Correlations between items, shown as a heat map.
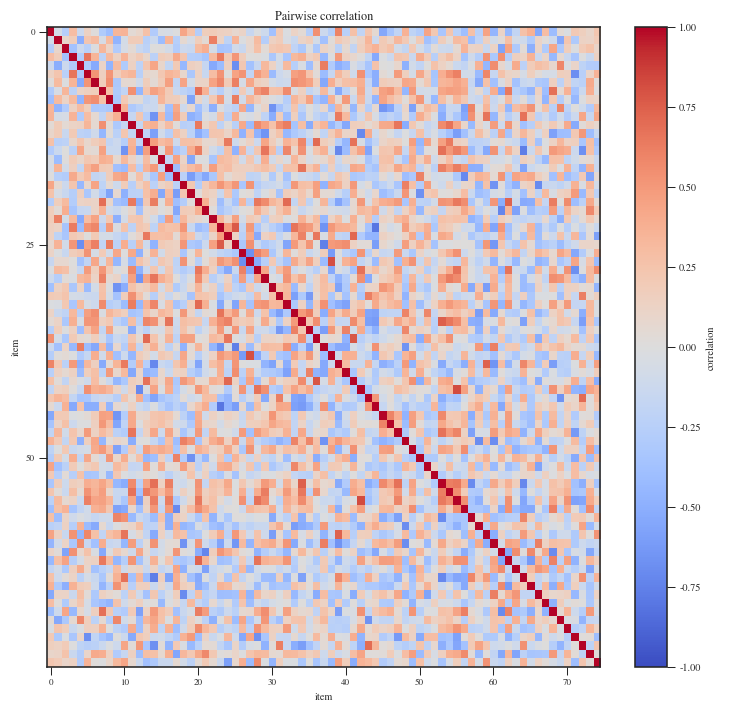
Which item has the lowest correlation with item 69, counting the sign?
43
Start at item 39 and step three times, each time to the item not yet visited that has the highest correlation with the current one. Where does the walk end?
64
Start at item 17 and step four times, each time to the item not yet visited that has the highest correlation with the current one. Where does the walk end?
23
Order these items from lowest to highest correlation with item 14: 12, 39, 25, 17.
39, 12, 25, 17
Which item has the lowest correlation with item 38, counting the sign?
26
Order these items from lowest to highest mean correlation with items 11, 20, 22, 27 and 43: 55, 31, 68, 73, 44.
44, 68, 55, 73, 31
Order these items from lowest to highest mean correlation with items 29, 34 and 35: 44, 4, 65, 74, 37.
44, 37, 74, 4, 65
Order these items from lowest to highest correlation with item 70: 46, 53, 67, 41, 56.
67, 41, 46, 53, 56
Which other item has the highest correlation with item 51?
33
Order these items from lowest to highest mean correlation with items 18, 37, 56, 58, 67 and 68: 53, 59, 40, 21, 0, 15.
59, 40, 0, 15, 53, 21
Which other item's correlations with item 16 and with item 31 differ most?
72
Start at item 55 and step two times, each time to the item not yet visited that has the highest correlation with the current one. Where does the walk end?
28
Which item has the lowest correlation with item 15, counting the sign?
19
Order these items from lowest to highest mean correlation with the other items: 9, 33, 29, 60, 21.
9, 60, 21, 33, 29
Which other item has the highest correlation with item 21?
73
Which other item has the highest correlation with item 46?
45
